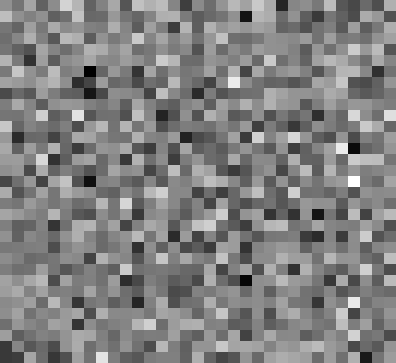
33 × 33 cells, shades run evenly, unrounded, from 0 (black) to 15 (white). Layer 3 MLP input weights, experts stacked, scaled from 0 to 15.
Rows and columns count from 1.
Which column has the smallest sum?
21
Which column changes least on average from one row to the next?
10
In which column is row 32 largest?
19
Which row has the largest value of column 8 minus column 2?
13
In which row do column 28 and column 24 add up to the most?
24
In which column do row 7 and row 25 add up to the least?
8
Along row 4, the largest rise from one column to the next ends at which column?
6
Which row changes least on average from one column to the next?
27
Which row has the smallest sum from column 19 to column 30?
22
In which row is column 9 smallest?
9
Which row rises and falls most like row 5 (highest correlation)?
31
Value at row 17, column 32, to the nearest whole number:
6
